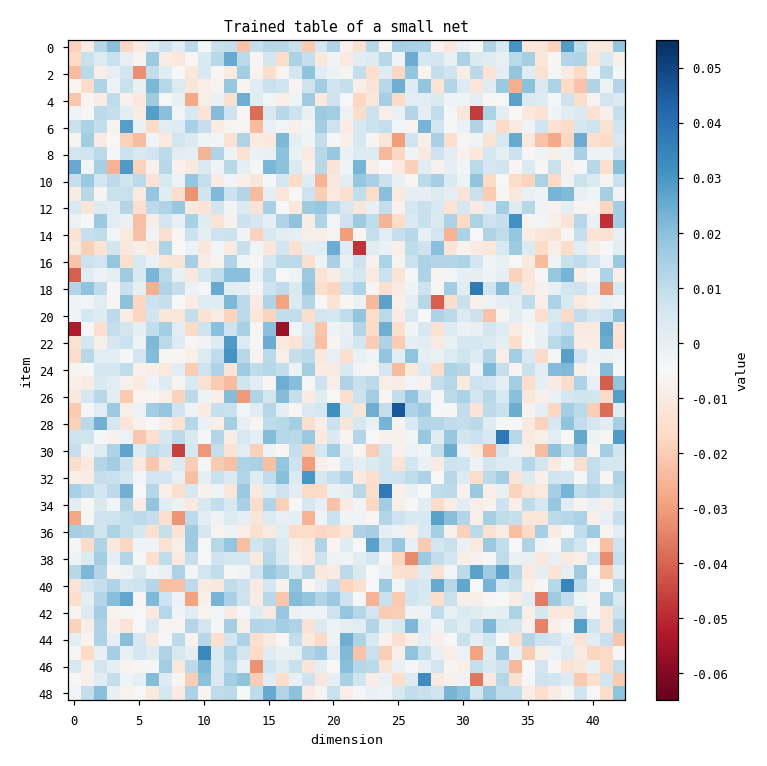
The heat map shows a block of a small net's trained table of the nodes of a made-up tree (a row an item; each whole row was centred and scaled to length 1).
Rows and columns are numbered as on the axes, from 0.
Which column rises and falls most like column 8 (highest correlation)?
18
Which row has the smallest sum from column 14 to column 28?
34
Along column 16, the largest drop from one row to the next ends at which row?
21
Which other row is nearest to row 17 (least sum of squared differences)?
22
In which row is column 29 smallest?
14
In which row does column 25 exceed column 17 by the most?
27
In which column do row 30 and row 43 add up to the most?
39
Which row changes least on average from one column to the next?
42
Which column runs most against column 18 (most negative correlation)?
9
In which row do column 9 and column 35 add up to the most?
37
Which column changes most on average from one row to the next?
31
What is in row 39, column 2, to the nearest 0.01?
0.01
